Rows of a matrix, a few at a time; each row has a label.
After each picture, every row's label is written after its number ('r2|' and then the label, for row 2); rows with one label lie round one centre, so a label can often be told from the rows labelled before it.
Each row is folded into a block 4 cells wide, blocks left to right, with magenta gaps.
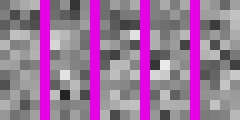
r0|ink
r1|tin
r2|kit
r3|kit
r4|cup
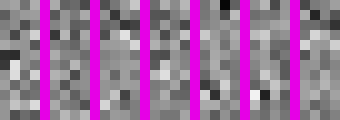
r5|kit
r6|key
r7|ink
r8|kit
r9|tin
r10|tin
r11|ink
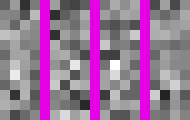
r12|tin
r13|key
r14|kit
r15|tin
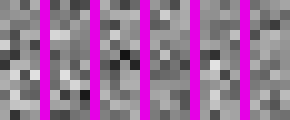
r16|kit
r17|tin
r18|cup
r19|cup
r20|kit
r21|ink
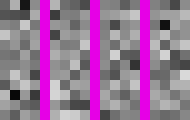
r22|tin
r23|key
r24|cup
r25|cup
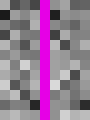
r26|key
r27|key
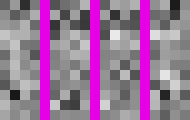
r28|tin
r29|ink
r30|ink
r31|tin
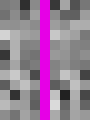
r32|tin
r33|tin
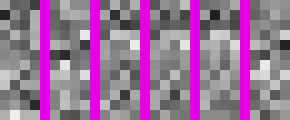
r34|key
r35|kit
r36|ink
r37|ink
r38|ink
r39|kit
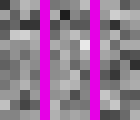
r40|ink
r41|ink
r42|cup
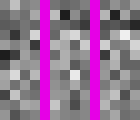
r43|kit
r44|ink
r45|ink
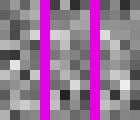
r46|kit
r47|tin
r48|tin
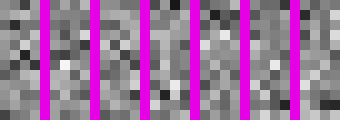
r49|cup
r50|kit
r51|cup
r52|tin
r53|ink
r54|key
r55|key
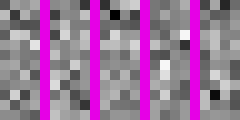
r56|ink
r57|key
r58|ink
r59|kit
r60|tin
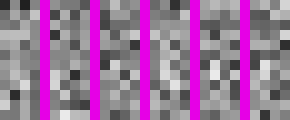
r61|tin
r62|key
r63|kit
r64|tin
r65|kit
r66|kit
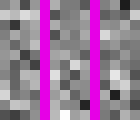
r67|cup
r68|key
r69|tin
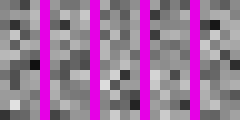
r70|cup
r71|cup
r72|key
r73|key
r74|cup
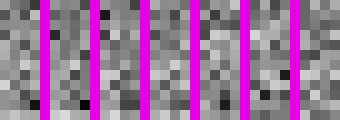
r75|key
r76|key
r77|key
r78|key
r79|ink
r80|tin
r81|kit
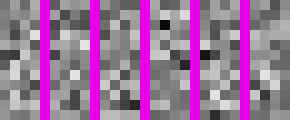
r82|kit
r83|ink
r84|key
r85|cup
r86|kit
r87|tin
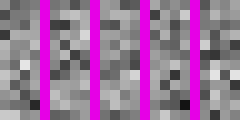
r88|key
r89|cup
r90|cup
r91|key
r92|kit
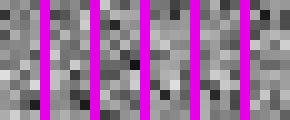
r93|key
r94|key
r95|cup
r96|tin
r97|tin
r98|ink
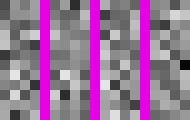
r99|kit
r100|tin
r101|key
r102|cup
